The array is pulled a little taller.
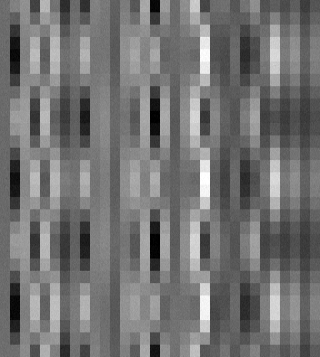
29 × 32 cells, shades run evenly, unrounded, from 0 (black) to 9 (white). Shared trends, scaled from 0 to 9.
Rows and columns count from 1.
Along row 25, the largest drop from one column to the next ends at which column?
22
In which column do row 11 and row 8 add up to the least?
16
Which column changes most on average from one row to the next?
21
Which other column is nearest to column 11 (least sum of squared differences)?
10
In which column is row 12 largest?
20
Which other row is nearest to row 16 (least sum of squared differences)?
15
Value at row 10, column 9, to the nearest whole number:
1
